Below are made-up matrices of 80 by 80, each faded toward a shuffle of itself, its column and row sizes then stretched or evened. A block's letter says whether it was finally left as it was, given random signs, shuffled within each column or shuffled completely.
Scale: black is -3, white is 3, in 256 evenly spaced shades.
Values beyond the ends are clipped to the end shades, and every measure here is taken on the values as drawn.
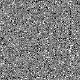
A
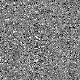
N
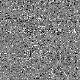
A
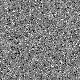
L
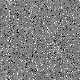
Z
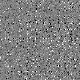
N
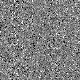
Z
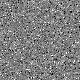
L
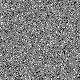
L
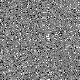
N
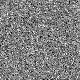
L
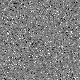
L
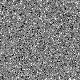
L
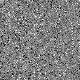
Z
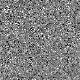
A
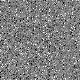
Z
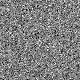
L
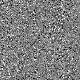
Z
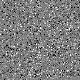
A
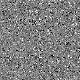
A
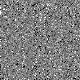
A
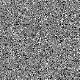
A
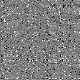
N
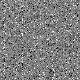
Z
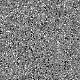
Z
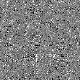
N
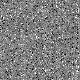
Z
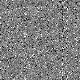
Z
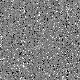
Z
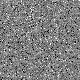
L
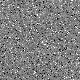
L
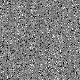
Z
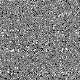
A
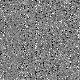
Z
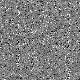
Z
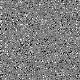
A
